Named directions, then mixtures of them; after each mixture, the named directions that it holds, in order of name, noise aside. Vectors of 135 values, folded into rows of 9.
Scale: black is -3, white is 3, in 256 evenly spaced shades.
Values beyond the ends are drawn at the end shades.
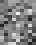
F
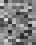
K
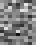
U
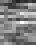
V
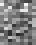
K, U.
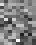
F, K.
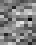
F, V.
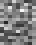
U.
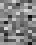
F, U.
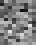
K, U.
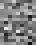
F, U.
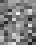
F.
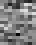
U, V.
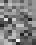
F, K.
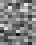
U.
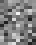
F.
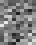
F.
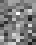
F.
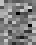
F, K.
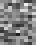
U.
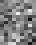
F.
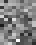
F, K.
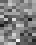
F, K.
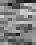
U, V.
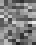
K, V.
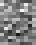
K, U.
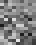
F, K.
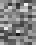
U.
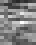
V.
